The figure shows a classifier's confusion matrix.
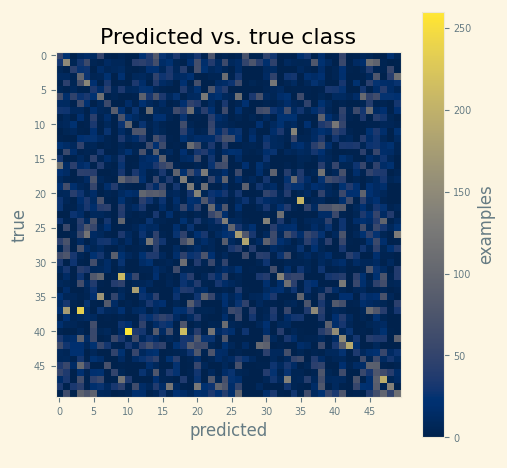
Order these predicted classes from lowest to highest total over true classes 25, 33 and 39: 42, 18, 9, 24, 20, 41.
42, 20, 9, 18, 24, 41
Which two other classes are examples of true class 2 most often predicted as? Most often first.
20, 48
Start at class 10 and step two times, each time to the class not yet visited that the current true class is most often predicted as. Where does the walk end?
18
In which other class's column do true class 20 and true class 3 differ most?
49
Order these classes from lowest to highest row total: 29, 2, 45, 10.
2, 10, 45, 29
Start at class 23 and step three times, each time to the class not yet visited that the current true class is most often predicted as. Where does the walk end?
38
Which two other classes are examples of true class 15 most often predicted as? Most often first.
24, 20
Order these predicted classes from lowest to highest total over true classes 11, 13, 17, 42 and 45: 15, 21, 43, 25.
25, 43, 15, 21
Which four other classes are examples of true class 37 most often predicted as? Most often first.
3, 1, 45, 46
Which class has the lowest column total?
28
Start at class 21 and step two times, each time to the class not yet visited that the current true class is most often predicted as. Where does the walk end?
6
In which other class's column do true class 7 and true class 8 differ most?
13
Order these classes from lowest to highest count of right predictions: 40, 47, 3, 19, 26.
3, 19, 40, 26, 47
